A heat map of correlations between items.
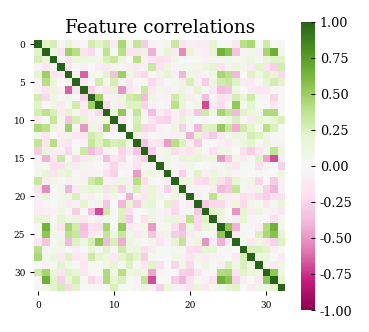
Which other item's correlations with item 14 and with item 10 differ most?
13
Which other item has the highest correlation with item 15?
3
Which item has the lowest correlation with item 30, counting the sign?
15
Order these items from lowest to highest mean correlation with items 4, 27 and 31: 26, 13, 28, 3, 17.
26, 3, 13, 17, 28
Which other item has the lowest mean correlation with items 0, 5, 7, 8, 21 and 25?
22
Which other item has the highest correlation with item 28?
0
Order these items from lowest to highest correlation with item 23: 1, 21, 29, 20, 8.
21, 8, 29, 1, 20
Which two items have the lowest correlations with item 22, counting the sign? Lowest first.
8, 26
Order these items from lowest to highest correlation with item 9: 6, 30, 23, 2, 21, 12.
21, 6, 12, 23, 2, 30
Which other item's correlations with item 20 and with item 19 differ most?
1
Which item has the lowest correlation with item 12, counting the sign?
20
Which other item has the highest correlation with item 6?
14
